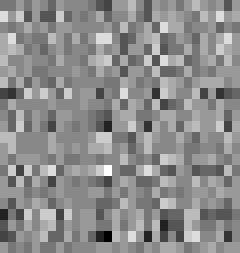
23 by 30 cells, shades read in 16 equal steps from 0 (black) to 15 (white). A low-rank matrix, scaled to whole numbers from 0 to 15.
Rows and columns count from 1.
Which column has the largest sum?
25
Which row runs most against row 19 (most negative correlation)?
4
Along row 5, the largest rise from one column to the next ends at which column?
20
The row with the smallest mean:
22
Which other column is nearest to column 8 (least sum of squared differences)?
26
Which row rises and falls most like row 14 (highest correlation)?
13
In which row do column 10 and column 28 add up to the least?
9
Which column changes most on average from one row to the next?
21
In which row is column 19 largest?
16
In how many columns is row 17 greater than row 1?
11
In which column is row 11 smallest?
14
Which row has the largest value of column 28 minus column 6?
2
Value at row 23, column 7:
7
